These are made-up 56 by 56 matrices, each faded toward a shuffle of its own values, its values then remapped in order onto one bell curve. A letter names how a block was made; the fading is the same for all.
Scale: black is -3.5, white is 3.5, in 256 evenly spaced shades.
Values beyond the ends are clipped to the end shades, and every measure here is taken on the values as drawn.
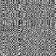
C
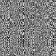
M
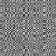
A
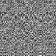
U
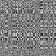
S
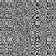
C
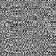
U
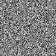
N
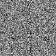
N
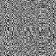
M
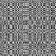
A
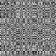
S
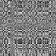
S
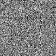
N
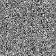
N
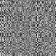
C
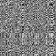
M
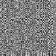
M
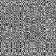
M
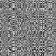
C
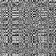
S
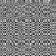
A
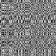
S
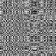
S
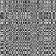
A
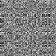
U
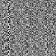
M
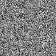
N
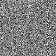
N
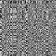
C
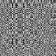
C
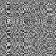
C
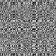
S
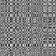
A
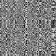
M
